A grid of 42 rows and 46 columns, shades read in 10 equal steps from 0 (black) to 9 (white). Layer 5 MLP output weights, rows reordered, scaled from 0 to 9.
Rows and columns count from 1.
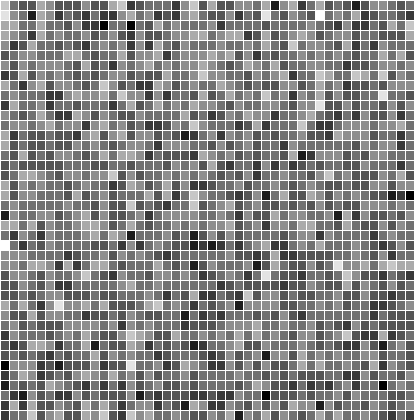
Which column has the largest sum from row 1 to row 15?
36
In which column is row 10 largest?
43
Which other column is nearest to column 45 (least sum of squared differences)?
8
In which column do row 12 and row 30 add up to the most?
28
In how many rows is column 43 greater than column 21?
15
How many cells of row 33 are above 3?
29
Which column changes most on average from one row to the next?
22
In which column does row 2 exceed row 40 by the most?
30
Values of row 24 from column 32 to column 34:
3 4 5
